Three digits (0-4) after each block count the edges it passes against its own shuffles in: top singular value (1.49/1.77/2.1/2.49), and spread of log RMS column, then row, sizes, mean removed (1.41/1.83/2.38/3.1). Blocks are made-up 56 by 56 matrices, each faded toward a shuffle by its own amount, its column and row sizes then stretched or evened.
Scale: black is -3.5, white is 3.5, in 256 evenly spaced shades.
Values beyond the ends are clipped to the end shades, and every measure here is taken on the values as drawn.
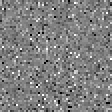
0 1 0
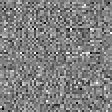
3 0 2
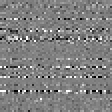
4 0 4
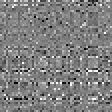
4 0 3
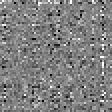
2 3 2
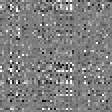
3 3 3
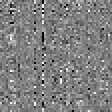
2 3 1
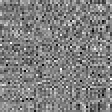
3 0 0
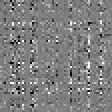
1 4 3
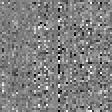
1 4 1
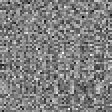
3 0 0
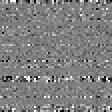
2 1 4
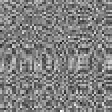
3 1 0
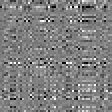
4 2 4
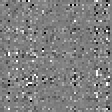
0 3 3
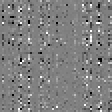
2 4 2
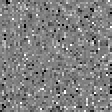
1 1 0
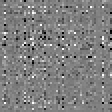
0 3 3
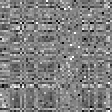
4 1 2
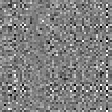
4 3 2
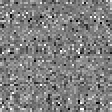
2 0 2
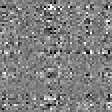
2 3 3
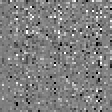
1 3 1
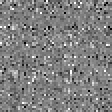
1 1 3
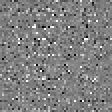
1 1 2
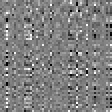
4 4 2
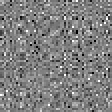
4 1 1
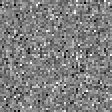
0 0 0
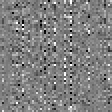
2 4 0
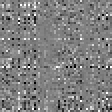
3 4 3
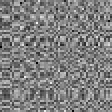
4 0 2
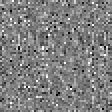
2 1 0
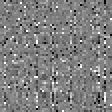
3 3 0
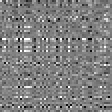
4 2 4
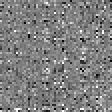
2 3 2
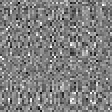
4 2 1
